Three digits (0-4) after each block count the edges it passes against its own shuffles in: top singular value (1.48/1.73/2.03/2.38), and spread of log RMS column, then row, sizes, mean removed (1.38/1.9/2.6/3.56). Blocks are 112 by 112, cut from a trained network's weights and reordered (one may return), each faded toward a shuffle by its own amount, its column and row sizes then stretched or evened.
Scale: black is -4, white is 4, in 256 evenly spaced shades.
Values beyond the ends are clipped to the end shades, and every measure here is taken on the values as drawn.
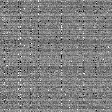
4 3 0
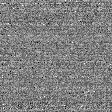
1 0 2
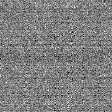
2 3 0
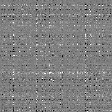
3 3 3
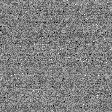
0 0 2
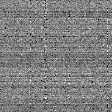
4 3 1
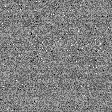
0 0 1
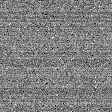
2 0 0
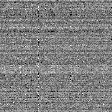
4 2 1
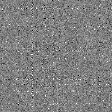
0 2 2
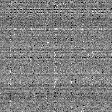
4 3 2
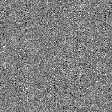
1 2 0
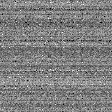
4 1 2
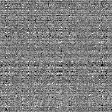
4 3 2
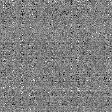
1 3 1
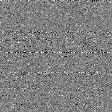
1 0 3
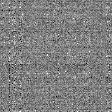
1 3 1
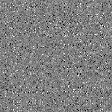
3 1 1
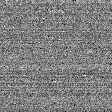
2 0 1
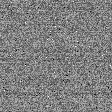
0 0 0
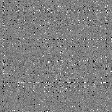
2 2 2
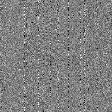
1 3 0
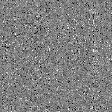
1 2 1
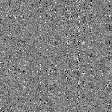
2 2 0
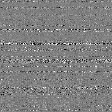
1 1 4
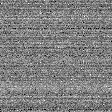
4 0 2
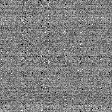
2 3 1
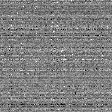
4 2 3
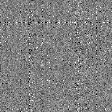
1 3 1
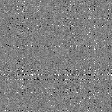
2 2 2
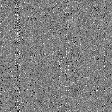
2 2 0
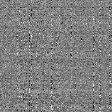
1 3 1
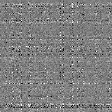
2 3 3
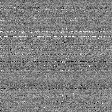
3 1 3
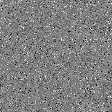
1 1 1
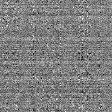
3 3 0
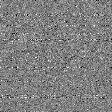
1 0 3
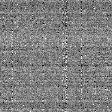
3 3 0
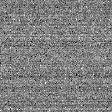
2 2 1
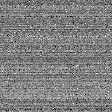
4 1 2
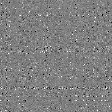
0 2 2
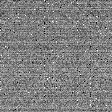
3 2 0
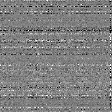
4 2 4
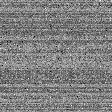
4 0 0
